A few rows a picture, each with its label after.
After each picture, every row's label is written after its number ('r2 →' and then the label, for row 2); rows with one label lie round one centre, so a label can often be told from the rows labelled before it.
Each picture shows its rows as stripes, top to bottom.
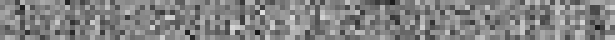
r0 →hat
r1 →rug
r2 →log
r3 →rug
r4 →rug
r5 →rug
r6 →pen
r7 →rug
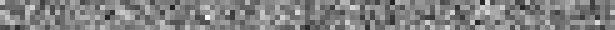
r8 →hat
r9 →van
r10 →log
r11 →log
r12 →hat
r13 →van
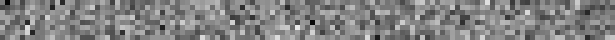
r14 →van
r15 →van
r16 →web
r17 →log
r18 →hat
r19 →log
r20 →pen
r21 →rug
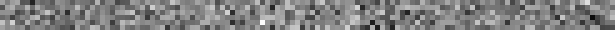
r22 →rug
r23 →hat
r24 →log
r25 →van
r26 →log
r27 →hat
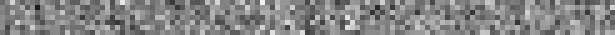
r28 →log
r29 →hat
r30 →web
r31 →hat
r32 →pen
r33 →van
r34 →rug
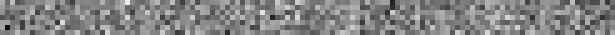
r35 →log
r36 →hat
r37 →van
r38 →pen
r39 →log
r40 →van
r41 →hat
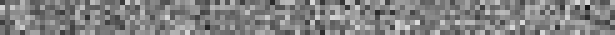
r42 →pen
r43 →web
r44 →hat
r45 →web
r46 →pen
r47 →pen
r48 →van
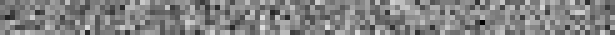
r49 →web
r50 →pen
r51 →pen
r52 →van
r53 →hat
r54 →log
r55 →web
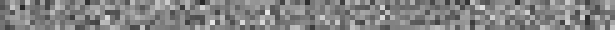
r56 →web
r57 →rug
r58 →pen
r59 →web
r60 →web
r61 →van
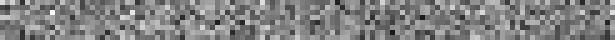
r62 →log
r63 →van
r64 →rug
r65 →log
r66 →hat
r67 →van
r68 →log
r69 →log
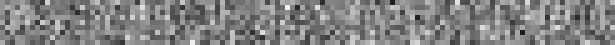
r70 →hat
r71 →web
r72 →web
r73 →web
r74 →web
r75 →rug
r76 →van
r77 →pen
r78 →pen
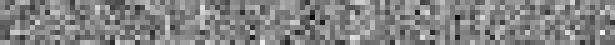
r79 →pen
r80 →rug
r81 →rug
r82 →van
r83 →pen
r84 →van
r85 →web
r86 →van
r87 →log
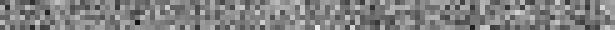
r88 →rug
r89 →web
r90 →rug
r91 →hat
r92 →log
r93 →rug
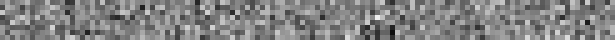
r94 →log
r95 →rug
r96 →log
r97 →pen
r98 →web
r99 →hat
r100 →hat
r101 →hat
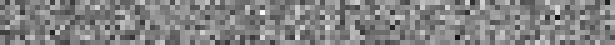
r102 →van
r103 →rug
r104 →log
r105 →pen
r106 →rug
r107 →log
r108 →van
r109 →van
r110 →hat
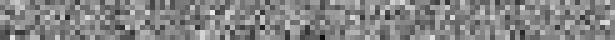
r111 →web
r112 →pen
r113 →rug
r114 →log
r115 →web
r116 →pen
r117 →van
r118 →van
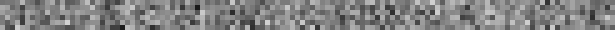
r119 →pen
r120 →log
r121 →log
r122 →rug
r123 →rug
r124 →pen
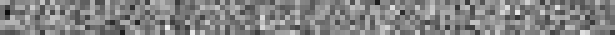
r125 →hat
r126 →van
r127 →van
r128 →web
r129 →log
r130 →web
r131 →pen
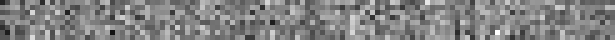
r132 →van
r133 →rug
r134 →van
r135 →log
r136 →pen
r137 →van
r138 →van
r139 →van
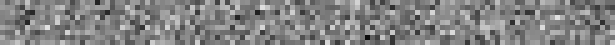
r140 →web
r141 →log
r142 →pen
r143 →rug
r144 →van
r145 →log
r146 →rug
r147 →hat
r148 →hat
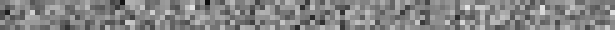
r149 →pen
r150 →pen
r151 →van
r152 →van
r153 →pen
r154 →web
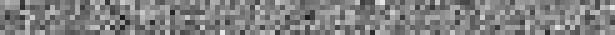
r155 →log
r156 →rug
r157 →web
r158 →van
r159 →web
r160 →rug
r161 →web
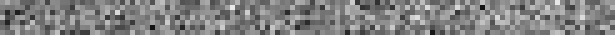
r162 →rug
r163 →hat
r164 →van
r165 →pen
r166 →van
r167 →web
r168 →rug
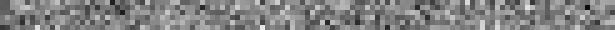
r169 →rug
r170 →web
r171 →pen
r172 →rug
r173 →rug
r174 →van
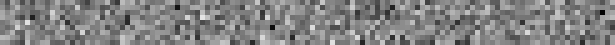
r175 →rug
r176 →hat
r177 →rug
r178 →rug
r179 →web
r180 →pen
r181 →web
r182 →log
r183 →log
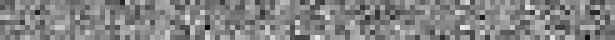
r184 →pen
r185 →hat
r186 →rug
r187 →hat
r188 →van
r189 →pen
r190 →log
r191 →web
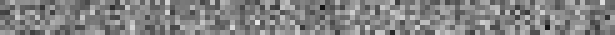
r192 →web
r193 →pen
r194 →van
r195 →pen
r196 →rug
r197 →pen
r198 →log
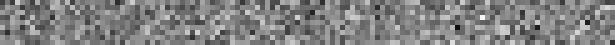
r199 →pen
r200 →rug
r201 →hat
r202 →van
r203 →web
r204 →van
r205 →van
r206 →rug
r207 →pen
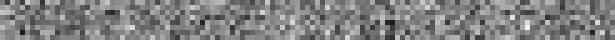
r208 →van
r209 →hat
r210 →log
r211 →pen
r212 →hat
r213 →log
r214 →log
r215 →hat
